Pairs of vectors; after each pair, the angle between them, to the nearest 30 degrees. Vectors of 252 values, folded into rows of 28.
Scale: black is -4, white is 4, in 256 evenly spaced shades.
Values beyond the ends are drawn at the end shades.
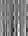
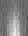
90 degrees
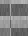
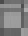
90 degrees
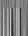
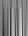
120 degrees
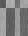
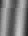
60 degrees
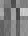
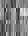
30 degrees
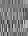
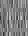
60 degrees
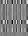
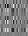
120 degrees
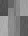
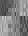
30 degrees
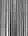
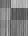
60 degrees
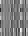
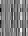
30 degrees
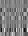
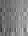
60 degrees
